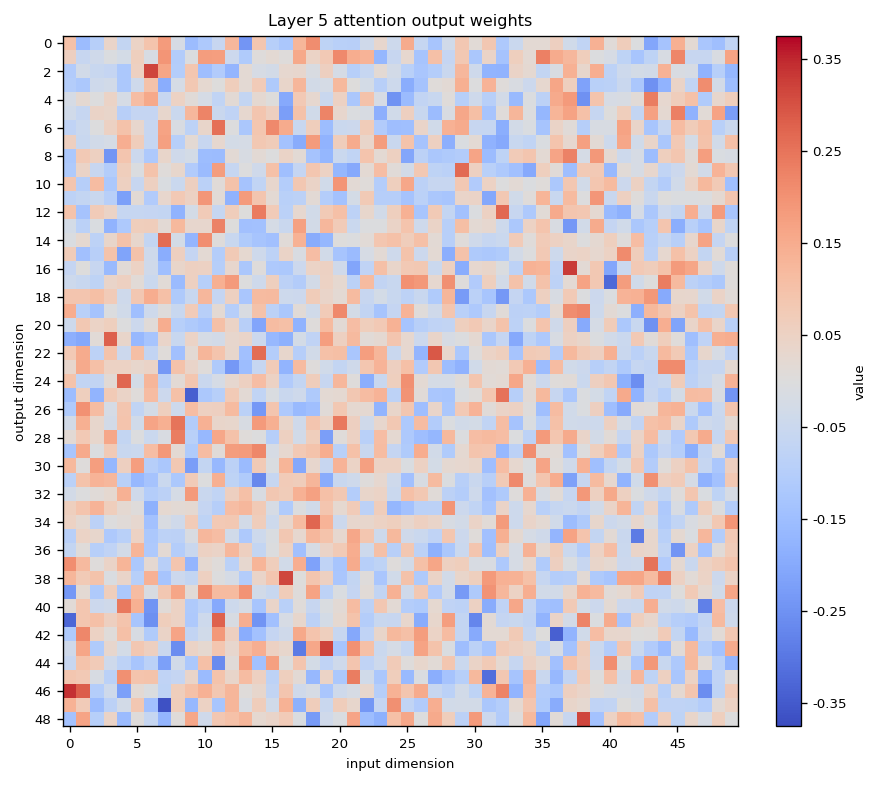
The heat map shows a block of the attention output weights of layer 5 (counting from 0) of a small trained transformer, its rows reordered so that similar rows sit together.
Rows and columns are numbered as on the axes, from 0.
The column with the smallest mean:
31
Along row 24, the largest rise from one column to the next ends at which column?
4
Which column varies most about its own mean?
7
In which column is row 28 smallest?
19
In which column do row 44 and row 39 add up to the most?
13
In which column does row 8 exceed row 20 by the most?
45
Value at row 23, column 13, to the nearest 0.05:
-0.15
